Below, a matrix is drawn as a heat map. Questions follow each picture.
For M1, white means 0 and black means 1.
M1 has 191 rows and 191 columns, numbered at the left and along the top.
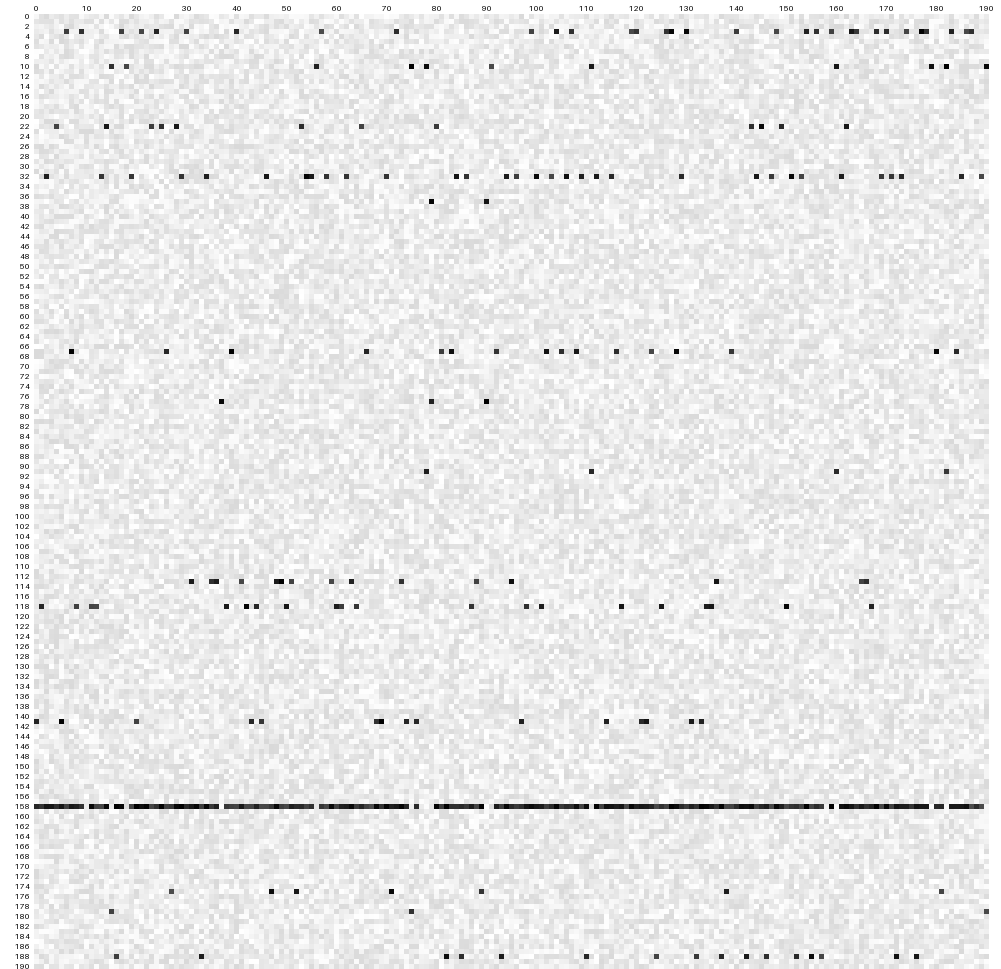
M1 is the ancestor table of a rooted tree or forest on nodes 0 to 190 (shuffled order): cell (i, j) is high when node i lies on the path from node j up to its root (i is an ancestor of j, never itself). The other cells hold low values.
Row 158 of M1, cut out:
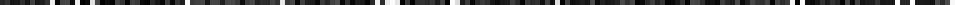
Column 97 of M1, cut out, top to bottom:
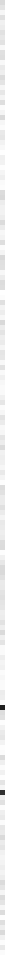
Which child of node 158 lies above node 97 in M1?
141
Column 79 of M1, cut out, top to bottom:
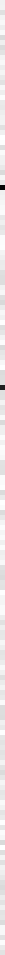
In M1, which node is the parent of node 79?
37
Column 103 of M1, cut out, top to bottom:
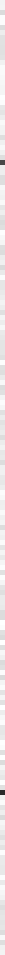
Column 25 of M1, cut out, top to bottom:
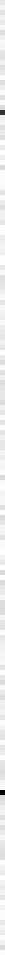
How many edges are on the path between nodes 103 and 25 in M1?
4
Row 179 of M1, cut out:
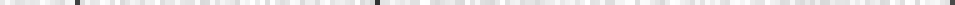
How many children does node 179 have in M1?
3
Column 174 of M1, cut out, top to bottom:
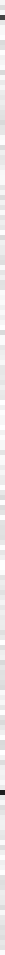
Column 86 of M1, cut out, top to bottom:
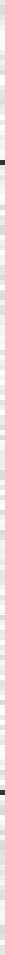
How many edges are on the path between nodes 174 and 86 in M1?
4
